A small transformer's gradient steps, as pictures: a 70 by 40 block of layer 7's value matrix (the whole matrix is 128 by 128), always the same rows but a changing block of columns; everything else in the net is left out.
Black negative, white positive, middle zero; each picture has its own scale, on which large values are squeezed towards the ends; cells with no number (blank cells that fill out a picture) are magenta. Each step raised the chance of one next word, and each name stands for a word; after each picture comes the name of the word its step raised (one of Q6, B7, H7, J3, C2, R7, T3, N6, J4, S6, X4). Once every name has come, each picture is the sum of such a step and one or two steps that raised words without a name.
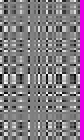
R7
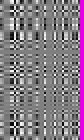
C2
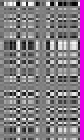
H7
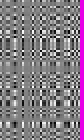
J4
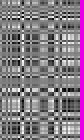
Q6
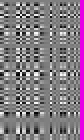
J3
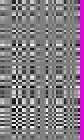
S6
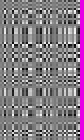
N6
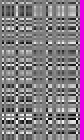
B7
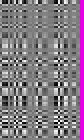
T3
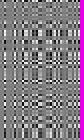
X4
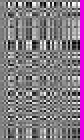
H7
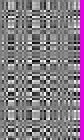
Q6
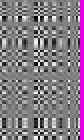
J4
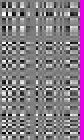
B7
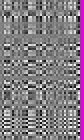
S6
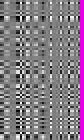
S6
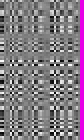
R7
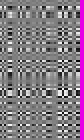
J3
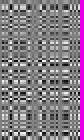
C2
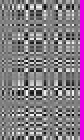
C2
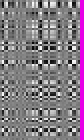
H7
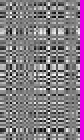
J3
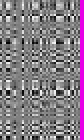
J4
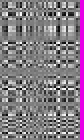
B7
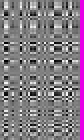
Q6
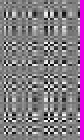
B7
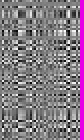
X4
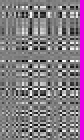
J3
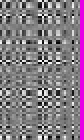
X4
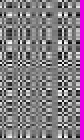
X4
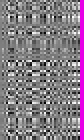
J3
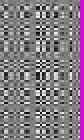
J3
